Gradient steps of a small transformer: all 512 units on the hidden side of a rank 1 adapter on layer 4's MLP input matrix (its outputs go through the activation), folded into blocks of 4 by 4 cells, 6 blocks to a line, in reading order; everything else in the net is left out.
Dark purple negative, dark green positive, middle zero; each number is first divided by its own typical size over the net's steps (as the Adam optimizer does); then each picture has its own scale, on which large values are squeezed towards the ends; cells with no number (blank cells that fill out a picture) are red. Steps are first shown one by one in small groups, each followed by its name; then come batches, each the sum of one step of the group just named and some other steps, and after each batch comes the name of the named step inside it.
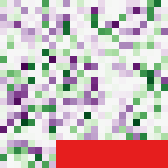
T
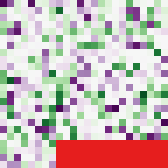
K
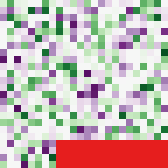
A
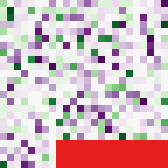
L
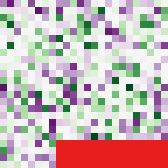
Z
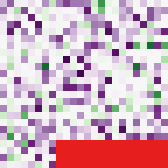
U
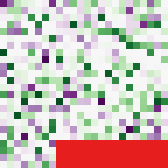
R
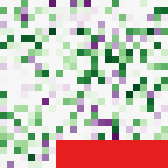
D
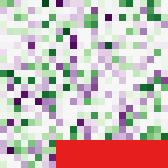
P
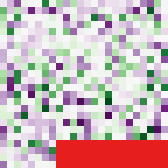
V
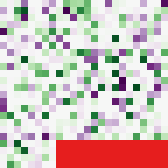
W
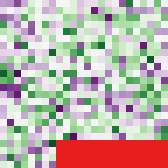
K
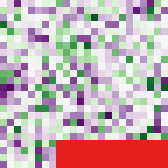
V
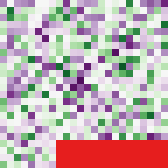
L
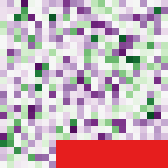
U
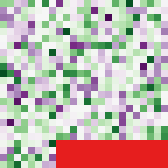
P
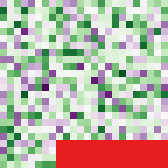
Z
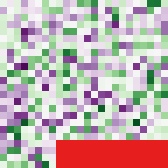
T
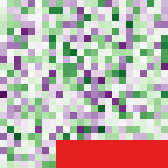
A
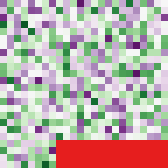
K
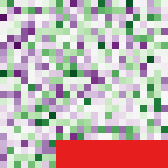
A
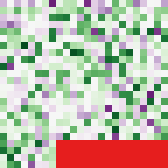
D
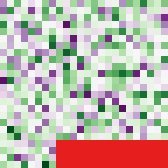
R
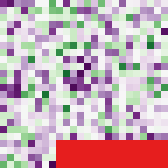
U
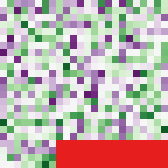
A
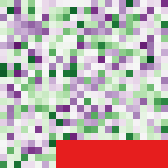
L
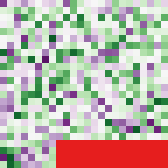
R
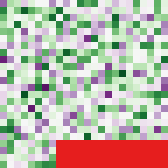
R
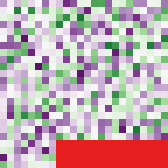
U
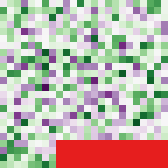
T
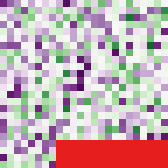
U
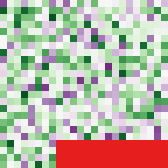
R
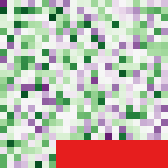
K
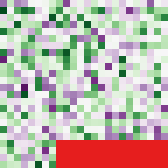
Z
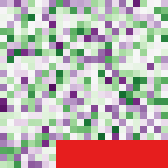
D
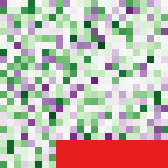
R
